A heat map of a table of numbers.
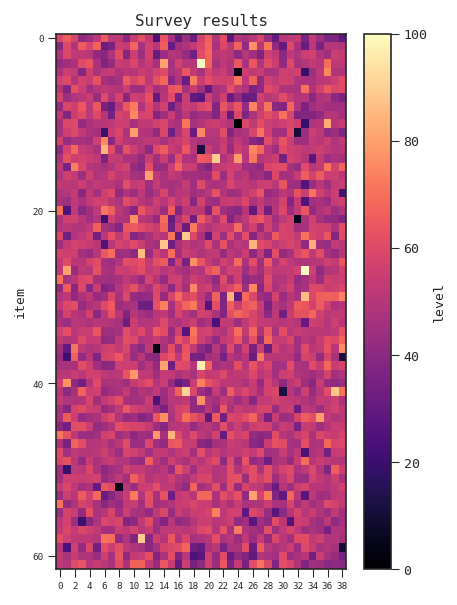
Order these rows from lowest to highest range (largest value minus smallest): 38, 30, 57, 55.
57, 55, 30, 38
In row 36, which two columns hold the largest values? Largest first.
38, 2
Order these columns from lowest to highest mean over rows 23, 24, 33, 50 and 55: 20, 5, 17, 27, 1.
1, 5, 20, 27, 17
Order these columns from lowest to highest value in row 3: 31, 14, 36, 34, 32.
32, 34, 31, 36, 14
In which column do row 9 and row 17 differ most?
23
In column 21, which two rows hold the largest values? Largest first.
14, 55
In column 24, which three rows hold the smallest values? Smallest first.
10, 4, 30
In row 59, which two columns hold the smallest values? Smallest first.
38, 1
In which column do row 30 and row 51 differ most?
33
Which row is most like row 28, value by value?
54
